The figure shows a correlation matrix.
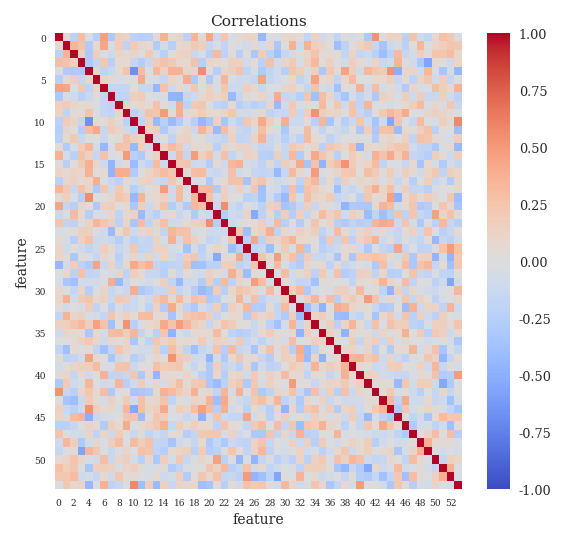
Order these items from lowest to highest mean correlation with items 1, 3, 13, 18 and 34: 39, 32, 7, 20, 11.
7, 32, 11, 20, 39
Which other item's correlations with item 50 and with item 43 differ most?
21
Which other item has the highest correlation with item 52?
25
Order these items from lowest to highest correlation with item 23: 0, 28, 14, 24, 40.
14, 0, 40, 24, 28
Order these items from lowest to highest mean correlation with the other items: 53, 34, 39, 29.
29, 53, 39, 34
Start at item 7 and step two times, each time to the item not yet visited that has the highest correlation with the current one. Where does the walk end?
26
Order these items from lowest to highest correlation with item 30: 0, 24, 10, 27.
27, 0, 24, 10
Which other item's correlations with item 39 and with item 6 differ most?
13
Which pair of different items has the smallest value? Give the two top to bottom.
4, 10
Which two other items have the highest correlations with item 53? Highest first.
10, 40
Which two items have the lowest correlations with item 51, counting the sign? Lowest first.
41, 38
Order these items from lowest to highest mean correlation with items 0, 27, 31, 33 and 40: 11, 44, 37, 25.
37, 25, 11, 44
